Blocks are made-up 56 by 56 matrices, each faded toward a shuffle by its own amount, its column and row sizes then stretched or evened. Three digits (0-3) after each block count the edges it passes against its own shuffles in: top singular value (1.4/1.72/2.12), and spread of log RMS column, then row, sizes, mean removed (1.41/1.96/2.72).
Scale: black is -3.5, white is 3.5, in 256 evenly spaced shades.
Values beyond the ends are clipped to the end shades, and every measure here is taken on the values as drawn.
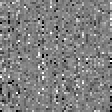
0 3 0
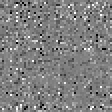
0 2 2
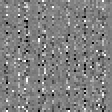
0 3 0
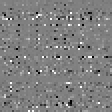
0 1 3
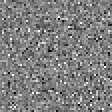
0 1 0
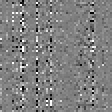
3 3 1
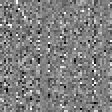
2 3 0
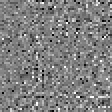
2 1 1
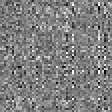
3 2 2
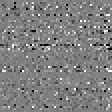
0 1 3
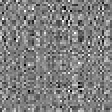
3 2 1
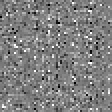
1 2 0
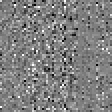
1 3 0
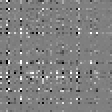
3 3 3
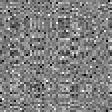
3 1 0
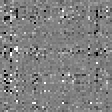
2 2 2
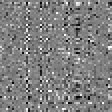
3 2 2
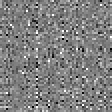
3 2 1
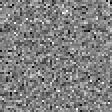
1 0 0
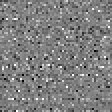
1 0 2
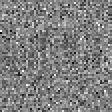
2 0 0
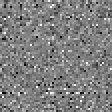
2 0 1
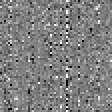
2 3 0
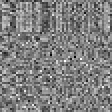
3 0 0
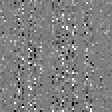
0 3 0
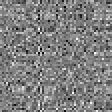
3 1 1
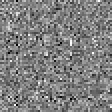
1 1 1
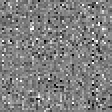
1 2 1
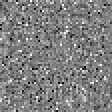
1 0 0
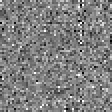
1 1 0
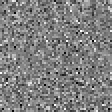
0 1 1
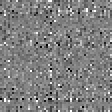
2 2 2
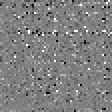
0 1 2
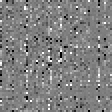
1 3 1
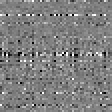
3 1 3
